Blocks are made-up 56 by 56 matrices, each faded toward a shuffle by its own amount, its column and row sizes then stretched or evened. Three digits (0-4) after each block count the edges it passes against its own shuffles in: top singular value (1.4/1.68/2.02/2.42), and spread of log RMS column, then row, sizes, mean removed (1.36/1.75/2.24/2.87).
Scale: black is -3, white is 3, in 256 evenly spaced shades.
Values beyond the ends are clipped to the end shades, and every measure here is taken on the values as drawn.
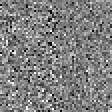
1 2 0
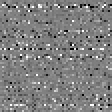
0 0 4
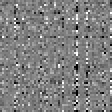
2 4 2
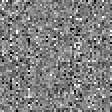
1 3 0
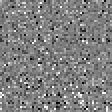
1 1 3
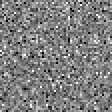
1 0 0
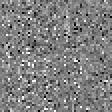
0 3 0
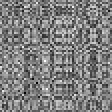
4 2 1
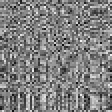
4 2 1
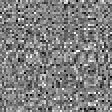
3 1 1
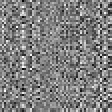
4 4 0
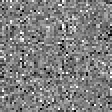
1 2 0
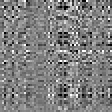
4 4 4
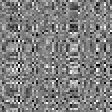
4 4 3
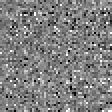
1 2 2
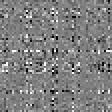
2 4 4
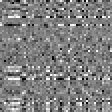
4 2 4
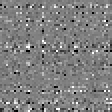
2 2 4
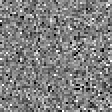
1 1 0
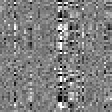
4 4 1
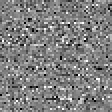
1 0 3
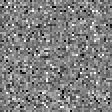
0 0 2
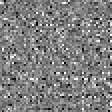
2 1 3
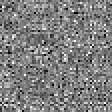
3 1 0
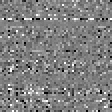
1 2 4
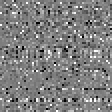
3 0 3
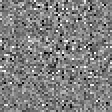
0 1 2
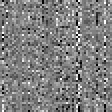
3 4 0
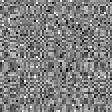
4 0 0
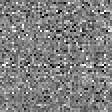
1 0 3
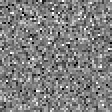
0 0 0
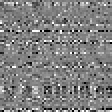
4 0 4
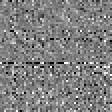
1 2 4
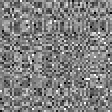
4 0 0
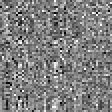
3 2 0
